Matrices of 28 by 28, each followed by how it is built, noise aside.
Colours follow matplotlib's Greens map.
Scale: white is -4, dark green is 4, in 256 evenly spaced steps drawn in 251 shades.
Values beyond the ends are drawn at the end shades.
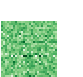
uneven rows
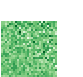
upper triangular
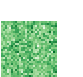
blocks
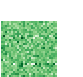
uneven rows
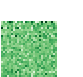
uneven rows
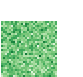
noise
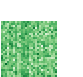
blocks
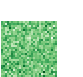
noise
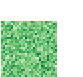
noise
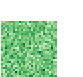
noise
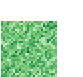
Hankel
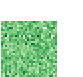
uneven rows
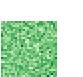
noise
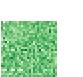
uneven rows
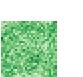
smooth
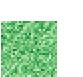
Hankel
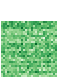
blocks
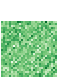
Hankel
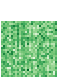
blocks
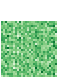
repeating rows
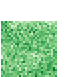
smooth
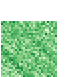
Toeplitz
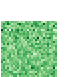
uneven rows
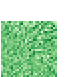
upper triangular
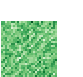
Hankel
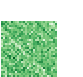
Toeplitz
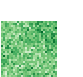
smooth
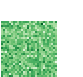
blocks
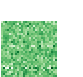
uneven rows
